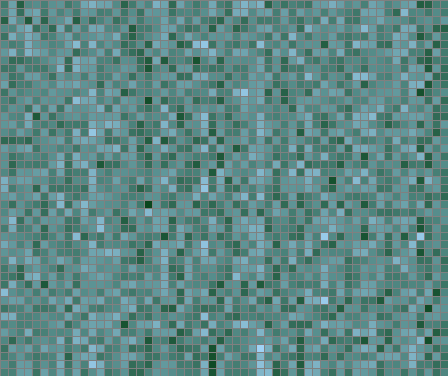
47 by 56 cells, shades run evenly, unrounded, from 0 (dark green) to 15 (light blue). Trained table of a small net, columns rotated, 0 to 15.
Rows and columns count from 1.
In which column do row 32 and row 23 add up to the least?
53
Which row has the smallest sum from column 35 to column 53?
21
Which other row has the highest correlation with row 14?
34
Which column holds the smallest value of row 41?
16
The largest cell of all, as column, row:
33, 44
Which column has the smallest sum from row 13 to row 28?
19
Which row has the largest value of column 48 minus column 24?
30
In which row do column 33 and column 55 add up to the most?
45
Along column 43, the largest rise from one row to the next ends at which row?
27
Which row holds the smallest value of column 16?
41
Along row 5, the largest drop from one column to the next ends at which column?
22
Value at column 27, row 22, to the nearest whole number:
2
